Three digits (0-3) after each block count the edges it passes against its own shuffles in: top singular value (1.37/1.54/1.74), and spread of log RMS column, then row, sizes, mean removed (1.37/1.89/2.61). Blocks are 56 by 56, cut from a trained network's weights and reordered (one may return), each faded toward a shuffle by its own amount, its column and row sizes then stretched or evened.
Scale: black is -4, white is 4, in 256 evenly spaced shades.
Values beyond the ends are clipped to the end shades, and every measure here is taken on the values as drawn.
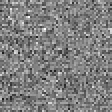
2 1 1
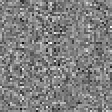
3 2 1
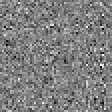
2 2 1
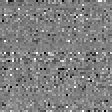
0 0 3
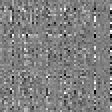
3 3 2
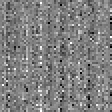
2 3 0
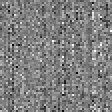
1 2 0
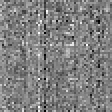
3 2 1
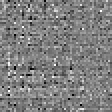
2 2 1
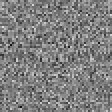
3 0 1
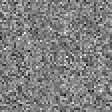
1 1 0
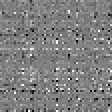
2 2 3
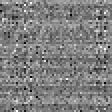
3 2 0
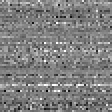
3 0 3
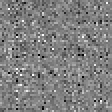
0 2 2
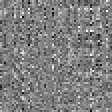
3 3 0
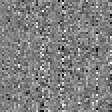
1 3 0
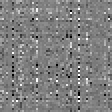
2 3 1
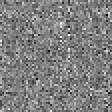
1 2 0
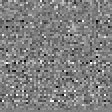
0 1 3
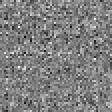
1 2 1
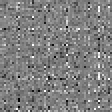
2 3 2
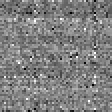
2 1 1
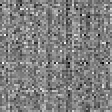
3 0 2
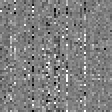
1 3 0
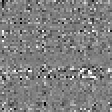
0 2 3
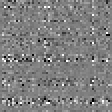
0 2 3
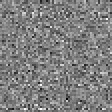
2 1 2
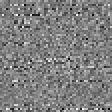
3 0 3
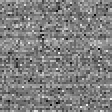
2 1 0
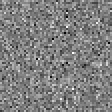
0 1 0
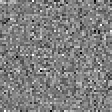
0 1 1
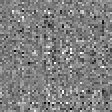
1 2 2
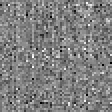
1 1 1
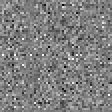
0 2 2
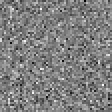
0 1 1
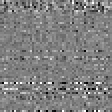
3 1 3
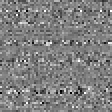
0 1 3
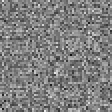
3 0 0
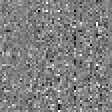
1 3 1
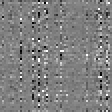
2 3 1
